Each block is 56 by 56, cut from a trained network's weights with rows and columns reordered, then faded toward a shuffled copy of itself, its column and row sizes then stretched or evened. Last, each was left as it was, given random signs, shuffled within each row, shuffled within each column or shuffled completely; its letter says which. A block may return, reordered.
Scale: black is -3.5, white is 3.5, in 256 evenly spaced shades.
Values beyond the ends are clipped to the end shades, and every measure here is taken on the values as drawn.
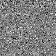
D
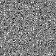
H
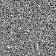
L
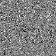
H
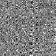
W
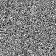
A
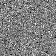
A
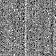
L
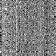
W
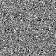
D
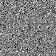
D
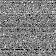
D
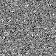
D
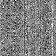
L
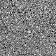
D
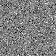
A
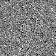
L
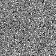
L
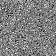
A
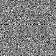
D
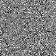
H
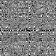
W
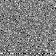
D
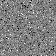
A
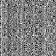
W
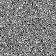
A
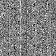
L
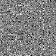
H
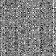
W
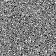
A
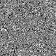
D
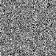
H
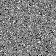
A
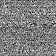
D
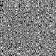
W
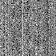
L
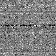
D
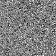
L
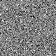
D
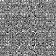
W
